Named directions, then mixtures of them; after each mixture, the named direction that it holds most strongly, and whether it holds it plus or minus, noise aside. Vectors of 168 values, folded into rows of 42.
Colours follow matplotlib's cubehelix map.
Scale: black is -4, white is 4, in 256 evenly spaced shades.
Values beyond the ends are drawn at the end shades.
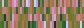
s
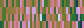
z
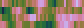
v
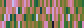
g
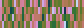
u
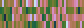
s, plus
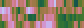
v, minus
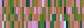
u, plus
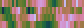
v, plus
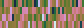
s, minus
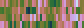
v, plus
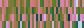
z, minus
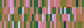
u, minus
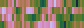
v, minus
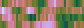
v, minus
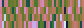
s, minus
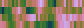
v, plus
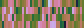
u, minus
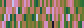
g, plus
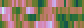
v, minus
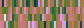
s, minus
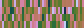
u, plus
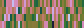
g, plus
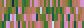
g, minus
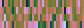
s, minus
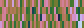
z, minus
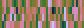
u, minus
